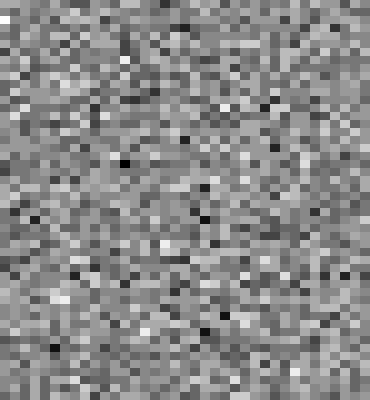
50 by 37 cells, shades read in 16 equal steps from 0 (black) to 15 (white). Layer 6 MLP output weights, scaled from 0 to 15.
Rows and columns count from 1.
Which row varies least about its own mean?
22
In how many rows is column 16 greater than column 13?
21
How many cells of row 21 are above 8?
7
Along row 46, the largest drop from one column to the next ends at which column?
27
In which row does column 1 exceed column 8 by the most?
35
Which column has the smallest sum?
28
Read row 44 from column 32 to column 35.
5 10 11 8
